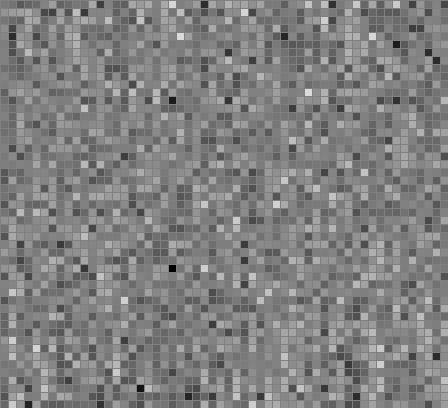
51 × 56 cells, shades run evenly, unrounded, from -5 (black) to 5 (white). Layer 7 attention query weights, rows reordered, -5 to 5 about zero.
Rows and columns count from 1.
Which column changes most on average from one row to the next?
39
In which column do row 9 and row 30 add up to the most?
11
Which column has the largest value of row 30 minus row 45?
55
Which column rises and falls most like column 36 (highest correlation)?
2
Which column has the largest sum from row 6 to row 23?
44
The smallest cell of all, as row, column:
34, 22
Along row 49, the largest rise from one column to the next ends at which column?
19
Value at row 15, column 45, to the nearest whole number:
-2
